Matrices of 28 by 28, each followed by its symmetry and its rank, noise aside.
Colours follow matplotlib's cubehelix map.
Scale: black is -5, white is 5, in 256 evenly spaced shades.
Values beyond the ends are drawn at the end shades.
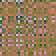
no symmetry, rank two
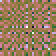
symmetric, rank two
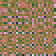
no symmetry, rank two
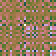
symmetric, rank two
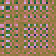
symmetric, rank one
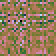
no symmetry, rank three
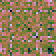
symmetric, rank three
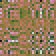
symmetric, rank two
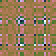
symmetric, rank one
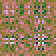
no symmetry, rank two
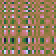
no symmetry, rank one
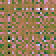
antisymmetric, rank two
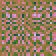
no symmetry, rank two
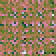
no symmetry, rank three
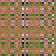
no symmetry, rank one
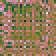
no symmetry, rank three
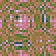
symmetric, rank three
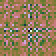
symmetric, rank two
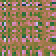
antisymmetric, rank two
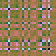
symmetric, rank one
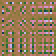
antisymmetric, rank two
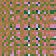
no symmetry, rank two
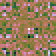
no symmetry, rank three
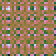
symmetric, rank one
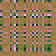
symmetric, rank one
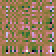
no symmetry, rank two
